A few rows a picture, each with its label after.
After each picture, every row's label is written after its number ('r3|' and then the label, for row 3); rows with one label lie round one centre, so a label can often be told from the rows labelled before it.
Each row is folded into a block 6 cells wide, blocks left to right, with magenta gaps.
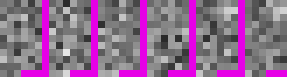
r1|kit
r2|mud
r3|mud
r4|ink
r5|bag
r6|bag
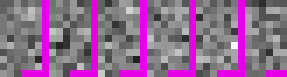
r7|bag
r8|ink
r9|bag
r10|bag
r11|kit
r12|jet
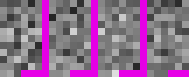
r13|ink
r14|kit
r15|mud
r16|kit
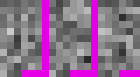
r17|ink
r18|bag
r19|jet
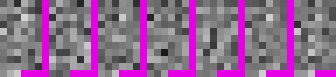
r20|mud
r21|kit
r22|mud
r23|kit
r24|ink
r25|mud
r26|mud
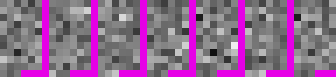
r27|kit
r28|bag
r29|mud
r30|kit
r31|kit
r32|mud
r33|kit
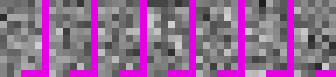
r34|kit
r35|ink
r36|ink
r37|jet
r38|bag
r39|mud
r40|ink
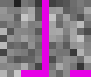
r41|mud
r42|jet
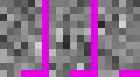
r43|kit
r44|ink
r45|mud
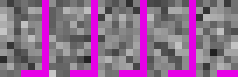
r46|jet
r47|bag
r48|kit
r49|jet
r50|kit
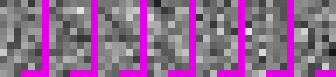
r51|ink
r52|bag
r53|bag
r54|jet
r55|kit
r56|mud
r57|ink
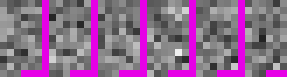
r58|jet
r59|kit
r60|kit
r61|bag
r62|bag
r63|ink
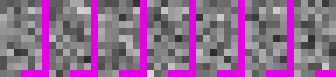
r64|jet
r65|bag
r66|jet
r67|bag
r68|kit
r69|bag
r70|ink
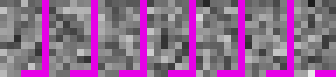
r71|ink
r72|bag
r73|jet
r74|ink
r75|jet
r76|kit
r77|mud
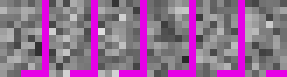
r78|ink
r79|mud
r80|mud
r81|bag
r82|kit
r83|jet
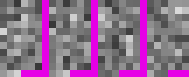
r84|mud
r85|mud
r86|jet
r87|bag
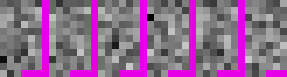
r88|jet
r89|jet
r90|ink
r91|kit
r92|jet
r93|kit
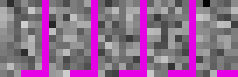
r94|jet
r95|mud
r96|bag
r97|ink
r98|jet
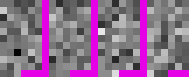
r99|kit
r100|jet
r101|mud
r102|ink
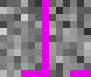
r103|mud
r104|kit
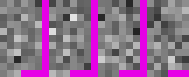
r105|mud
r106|mud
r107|kit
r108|bag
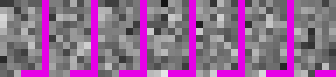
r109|jet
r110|kit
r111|jet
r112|mud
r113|mud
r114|mud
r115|ink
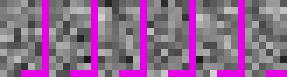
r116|ink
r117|bag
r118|jet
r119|mud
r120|jet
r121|bag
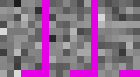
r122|mud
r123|kit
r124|jet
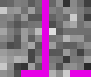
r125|ink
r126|mud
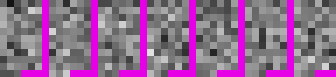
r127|jet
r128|mud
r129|jet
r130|ink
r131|kit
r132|ink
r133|ink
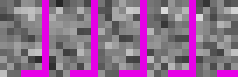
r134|bag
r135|jet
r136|bag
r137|bag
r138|jet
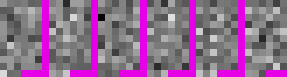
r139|bag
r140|mud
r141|kit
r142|mud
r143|mud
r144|ink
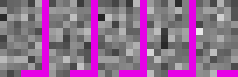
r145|kit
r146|ink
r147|kit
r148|ink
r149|mud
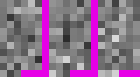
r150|bag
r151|ink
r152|mud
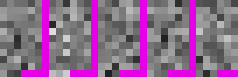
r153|ink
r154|mud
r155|bag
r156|ink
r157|jet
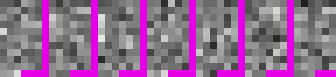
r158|mud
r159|jet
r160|jet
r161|mud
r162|ink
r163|bag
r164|jet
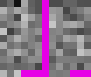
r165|mud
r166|jet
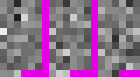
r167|mud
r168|mud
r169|ink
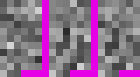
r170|bag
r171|ink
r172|ink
